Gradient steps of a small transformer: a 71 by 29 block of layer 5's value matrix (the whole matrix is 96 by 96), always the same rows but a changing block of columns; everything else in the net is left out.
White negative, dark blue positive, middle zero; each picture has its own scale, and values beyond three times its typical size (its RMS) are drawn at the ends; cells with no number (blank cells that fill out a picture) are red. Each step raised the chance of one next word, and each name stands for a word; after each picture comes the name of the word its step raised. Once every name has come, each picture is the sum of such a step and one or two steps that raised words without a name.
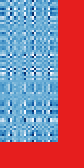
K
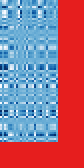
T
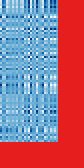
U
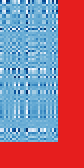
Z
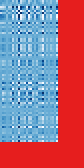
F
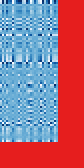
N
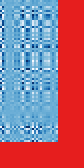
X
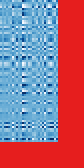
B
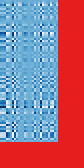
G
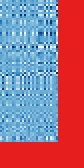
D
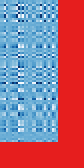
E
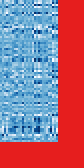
B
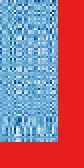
U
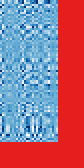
T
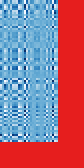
T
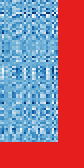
K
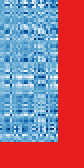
U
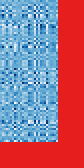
X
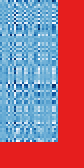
N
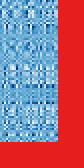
T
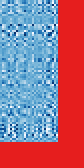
G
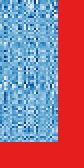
U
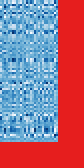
F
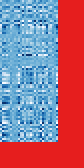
E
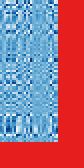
F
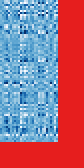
F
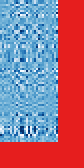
X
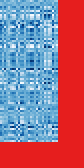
X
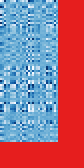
T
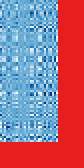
B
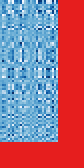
Z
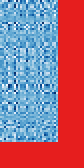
B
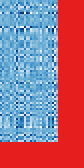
B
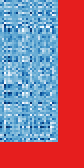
B
